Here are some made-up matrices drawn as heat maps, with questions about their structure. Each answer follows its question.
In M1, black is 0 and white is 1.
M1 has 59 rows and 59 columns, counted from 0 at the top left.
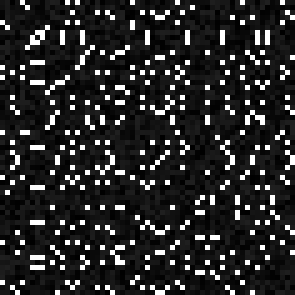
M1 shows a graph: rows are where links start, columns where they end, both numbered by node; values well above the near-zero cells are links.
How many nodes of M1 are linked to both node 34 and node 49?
7
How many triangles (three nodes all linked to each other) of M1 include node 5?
0
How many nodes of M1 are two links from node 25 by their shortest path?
1
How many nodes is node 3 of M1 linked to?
6
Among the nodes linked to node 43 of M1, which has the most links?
node 47
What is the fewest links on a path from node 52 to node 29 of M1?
3
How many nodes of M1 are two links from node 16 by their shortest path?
7
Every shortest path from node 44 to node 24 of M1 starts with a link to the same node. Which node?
node 51
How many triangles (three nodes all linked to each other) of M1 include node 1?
0
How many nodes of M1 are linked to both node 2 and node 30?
6
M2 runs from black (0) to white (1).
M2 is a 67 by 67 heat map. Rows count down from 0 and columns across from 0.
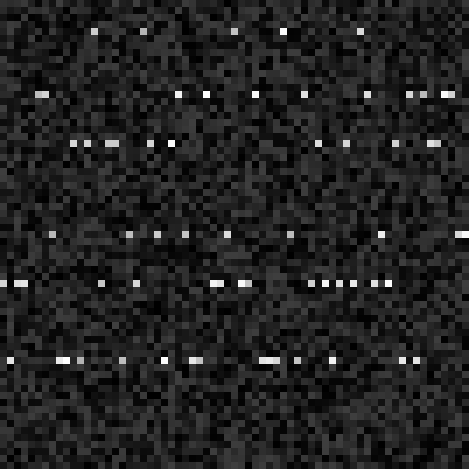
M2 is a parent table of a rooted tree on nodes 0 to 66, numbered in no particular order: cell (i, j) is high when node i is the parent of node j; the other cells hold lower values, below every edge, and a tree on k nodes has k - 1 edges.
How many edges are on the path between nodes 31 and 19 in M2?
2
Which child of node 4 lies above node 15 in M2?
20
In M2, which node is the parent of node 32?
33
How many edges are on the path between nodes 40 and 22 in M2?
3
